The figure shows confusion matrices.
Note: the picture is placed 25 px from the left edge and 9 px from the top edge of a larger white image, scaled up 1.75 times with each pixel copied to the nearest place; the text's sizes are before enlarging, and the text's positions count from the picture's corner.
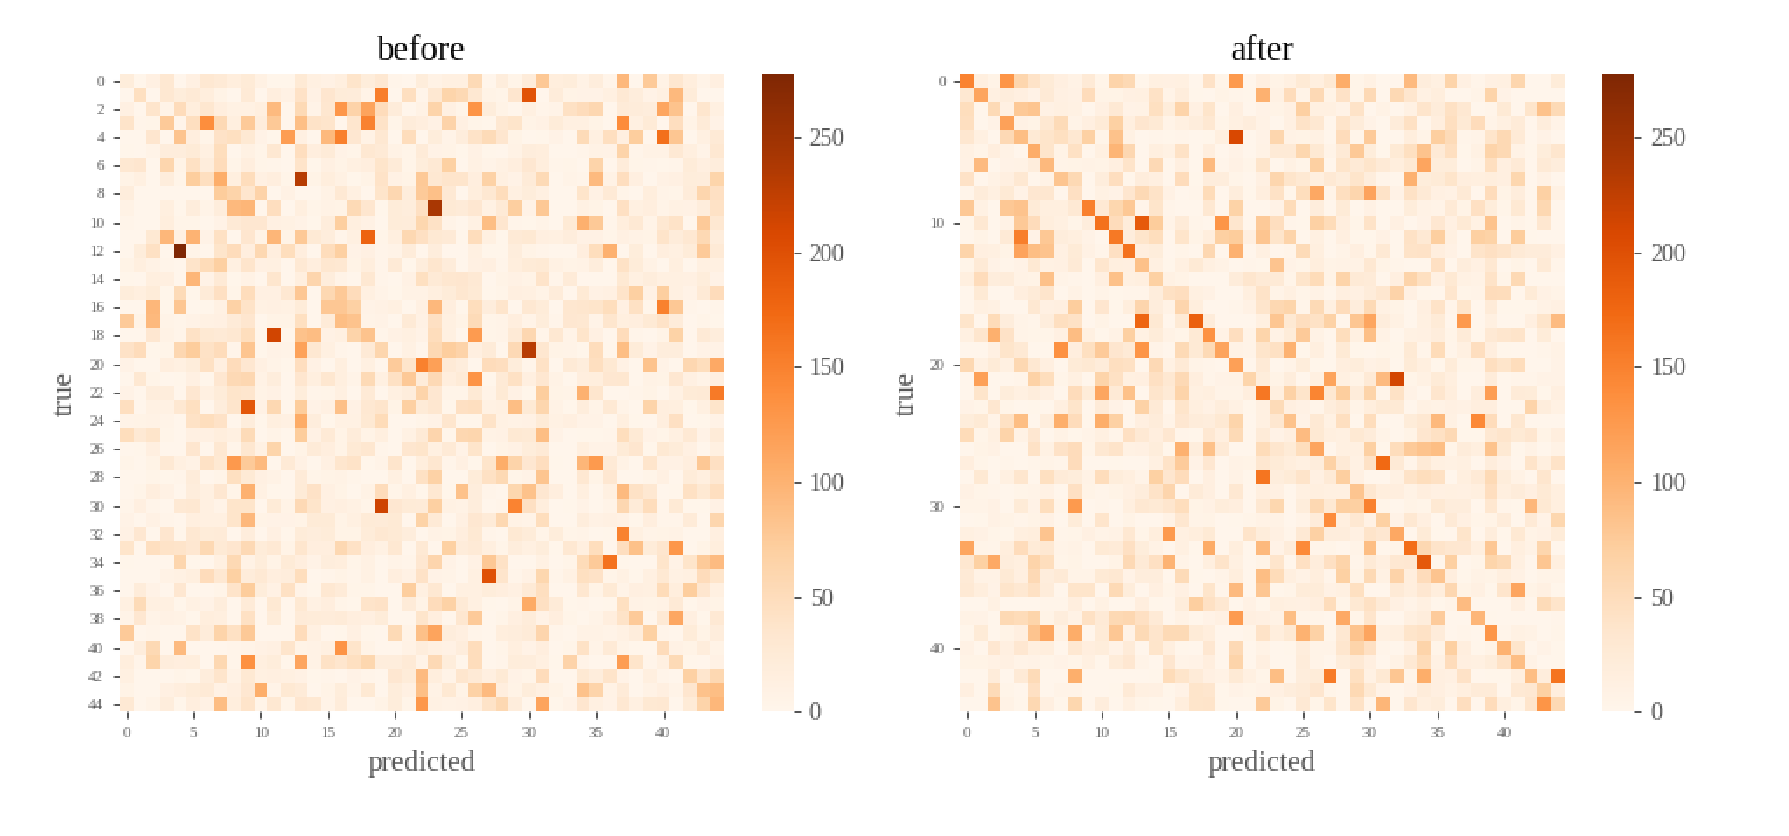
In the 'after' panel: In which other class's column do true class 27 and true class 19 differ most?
31
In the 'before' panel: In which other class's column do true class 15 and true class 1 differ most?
30
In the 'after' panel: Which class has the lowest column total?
21
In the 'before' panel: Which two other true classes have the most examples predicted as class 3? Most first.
11, 6
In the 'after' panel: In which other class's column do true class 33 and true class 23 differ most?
25
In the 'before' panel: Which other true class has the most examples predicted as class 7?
44
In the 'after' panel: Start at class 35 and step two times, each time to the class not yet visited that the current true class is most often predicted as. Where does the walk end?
26
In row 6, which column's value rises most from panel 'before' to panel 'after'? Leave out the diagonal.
34
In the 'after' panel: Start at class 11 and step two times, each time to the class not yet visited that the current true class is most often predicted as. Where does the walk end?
20
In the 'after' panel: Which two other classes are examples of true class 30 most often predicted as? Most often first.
8, 42
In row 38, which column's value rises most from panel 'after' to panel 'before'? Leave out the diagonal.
41
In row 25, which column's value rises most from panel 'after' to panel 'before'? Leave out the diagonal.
31
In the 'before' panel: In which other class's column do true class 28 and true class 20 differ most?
22
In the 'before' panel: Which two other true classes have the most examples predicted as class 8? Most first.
27, 9
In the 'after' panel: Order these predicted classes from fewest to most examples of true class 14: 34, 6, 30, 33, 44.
44, 30, 34, 33, 6
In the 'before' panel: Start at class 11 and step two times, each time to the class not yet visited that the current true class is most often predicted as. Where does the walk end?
26
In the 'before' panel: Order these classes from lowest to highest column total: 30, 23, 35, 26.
35, 30, 26, 23
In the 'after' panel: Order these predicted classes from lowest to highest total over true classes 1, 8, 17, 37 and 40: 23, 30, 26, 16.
16, 23, 26, 30
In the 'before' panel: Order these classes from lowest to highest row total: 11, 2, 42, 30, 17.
42, 17, 30, 11, 2
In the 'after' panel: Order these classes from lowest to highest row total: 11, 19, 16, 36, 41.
41, 16, 36, 19, 11
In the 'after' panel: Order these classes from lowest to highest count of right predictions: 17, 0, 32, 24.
24, 32, 0, 17
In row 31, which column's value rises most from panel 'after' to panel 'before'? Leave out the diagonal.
9
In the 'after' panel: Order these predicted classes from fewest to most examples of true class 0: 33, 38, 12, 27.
38, 27, 12, 33
